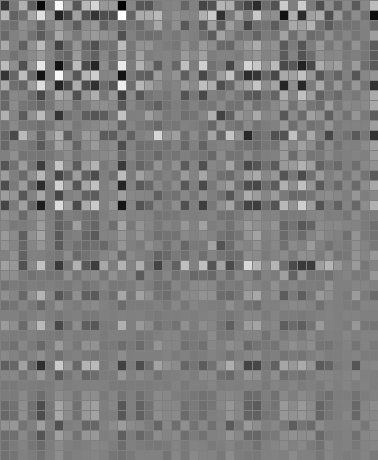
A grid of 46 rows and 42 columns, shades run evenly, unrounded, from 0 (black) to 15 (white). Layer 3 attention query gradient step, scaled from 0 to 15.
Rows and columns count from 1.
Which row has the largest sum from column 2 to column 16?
27
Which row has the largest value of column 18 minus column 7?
2
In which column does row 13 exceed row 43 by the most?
7
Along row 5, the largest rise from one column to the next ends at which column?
14
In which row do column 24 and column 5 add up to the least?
1
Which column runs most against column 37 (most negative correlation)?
18
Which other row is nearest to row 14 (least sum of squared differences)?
3
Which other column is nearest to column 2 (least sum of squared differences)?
15
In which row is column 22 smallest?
28
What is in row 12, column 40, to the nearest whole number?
9
